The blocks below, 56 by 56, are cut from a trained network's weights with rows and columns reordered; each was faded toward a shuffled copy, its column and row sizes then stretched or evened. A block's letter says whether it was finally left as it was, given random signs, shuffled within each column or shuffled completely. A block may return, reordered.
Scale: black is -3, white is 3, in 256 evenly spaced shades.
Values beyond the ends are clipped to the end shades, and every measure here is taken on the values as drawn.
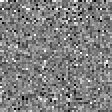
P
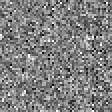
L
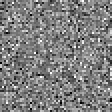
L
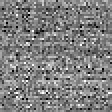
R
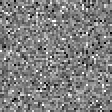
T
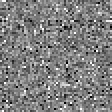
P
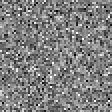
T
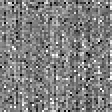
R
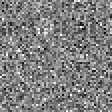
R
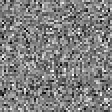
R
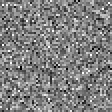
T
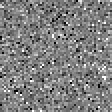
T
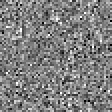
L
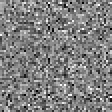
R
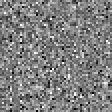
L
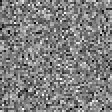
T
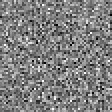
R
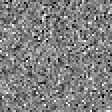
T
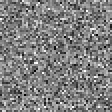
T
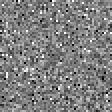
T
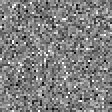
T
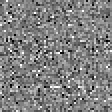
P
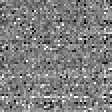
R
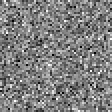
T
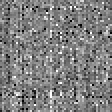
R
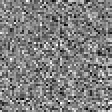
R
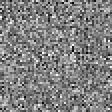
P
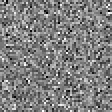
L
